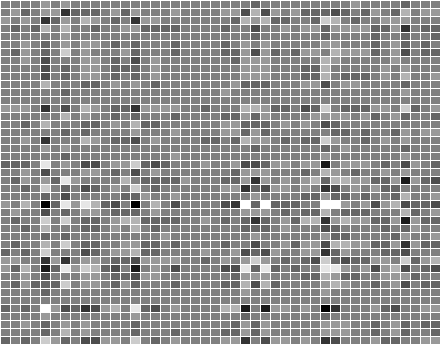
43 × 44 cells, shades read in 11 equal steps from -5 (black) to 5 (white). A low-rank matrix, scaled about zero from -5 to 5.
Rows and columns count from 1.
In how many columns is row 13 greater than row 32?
14
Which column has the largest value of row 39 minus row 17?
5
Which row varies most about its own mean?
26
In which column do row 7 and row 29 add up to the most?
7
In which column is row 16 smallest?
33
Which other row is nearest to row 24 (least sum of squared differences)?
43
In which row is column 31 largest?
28
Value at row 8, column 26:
1
